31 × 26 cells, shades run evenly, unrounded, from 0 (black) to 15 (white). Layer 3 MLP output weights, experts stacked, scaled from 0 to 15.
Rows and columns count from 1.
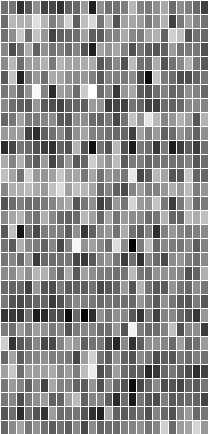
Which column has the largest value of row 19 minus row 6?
19
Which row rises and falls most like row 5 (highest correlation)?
13
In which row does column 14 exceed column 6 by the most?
30
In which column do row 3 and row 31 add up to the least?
7
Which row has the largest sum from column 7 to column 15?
14
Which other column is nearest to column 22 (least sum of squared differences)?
23
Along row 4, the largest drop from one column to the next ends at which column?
5
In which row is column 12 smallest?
11
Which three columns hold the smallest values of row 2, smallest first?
22, 15, 10
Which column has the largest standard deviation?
17
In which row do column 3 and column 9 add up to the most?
2
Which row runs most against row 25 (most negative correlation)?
24
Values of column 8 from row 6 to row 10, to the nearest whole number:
10 9 4 5 8
